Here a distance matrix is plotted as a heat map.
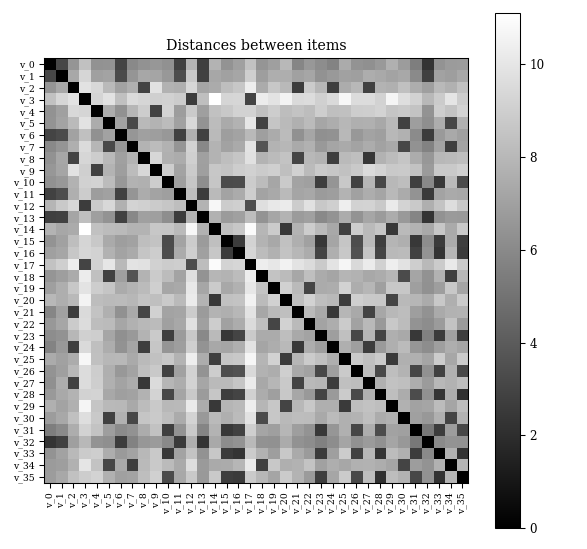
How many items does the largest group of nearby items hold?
9
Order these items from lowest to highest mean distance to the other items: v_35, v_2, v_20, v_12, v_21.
v_35, v_21, v_2, v_20, v_12
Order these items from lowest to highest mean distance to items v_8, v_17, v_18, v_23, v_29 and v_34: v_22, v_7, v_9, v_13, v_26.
v_7, v_13, v_26, v_22, v_9
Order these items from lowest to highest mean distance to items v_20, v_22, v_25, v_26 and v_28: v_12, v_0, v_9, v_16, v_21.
v_16, v_0, v_21, v_9, v_12
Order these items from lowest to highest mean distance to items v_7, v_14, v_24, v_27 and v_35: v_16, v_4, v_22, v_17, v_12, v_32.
v_32, v_16, v_22, v_4, v_12, v_17
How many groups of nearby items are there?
8
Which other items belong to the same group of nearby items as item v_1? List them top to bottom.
v_0, v_6, v_11, v_13, v_32
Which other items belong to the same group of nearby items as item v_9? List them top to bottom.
v_4
